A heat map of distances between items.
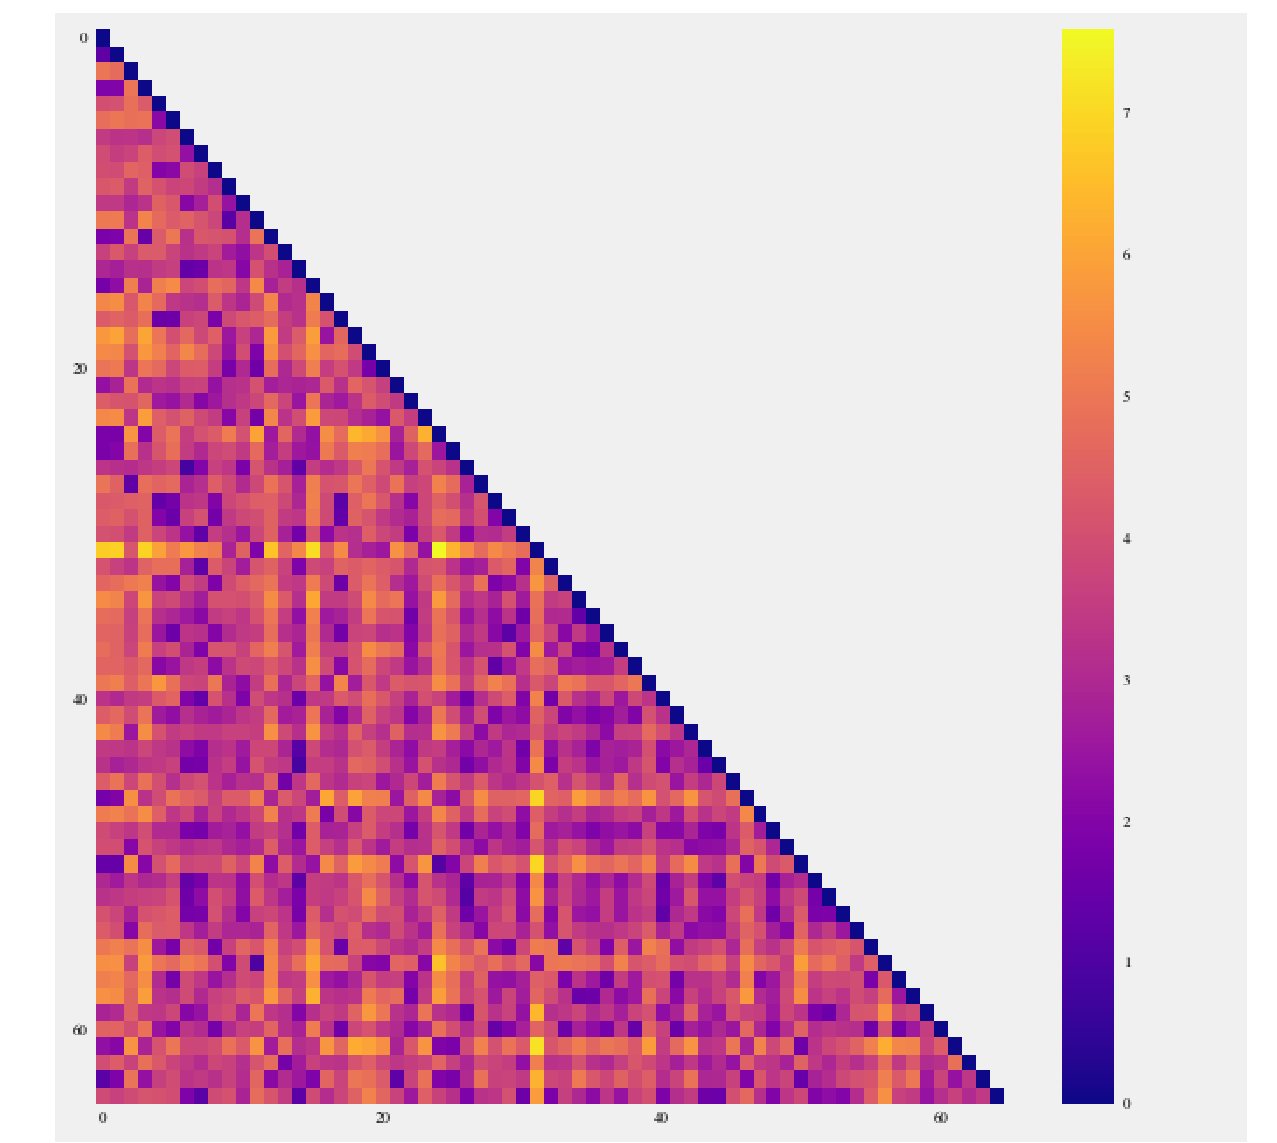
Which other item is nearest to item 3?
12
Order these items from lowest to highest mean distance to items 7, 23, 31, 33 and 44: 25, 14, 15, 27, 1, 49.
14, 49, 27, 25, 1, 15
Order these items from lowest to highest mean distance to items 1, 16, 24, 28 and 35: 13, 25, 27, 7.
7, 25, 13, 27
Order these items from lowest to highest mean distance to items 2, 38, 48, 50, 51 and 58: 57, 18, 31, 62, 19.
57, 62, 18, 19, 31
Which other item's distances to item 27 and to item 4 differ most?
2
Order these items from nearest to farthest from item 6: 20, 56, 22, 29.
22, 29, 20, 56
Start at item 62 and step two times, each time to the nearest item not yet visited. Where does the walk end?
45
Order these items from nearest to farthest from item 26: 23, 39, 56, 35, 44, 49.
44, 35, 49, 39, 23, 56
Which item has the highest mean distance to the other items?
31
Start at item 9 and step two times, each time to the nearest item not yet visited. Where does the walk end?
56
